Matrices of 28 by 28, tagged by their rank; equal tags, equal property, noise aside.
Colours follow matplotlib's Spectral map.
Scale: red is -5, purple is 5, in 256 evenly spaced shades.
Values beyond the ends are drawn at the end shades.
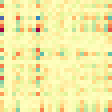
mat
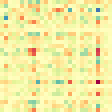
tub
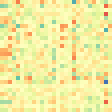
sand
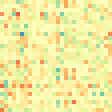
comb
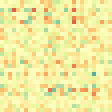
sand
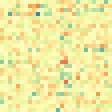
comb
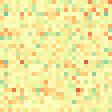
comb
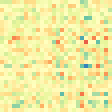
sand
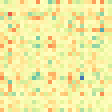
sand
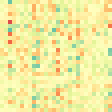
sand
